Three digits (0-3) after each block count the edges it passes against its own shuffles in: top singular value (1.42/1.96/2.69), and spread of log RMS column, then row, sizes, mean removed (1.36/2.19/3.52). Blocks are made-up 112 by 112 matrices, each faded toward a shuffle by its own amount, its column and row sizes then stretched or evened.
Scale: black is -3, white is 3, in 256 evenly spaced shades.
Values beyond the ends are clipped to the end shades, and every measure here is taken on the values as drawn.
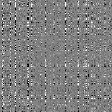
3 3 2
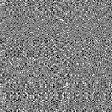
3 1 2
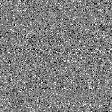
1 0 2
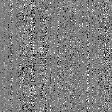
1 3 0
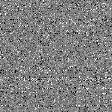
1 1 2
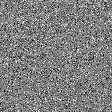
0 0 0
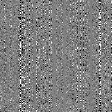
2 3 0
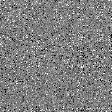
0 2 1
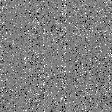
0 2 0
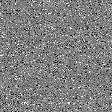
0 0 2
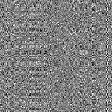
3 2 0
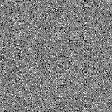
2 1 0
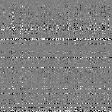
2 2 3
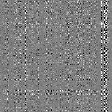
3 3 2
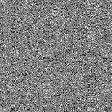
2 1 0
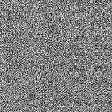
2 1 0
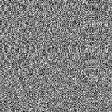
3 1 1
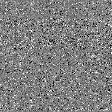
0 1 2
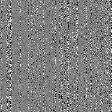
1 3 0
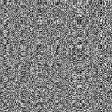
3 2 0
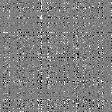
1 3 3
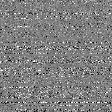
0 0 3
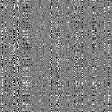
3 3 2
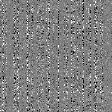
1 3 1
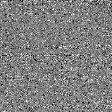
0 1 2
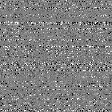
2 1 3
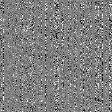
0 3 1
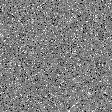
1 0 0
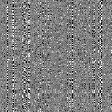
3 3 0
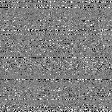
0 1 3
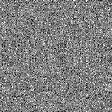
2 1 0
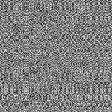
3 0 1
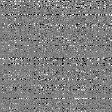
1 2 3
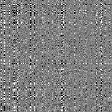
3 3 2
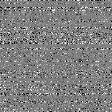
1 1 3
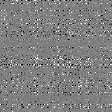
2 2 3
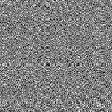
3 0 1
